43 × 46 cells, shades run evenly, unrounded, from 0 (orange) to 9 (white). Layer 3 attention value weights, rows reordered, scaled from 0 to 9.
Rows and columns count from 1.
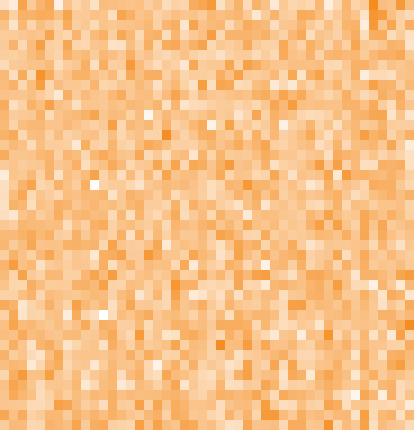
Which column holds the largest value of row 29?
42
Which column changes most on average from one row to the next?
30
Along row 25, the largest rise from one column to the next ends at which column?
19
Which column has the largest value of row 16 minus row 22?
37
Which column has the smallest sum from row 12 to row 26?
43
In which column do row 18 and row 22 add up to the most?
1
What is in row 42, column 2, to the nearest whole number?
4
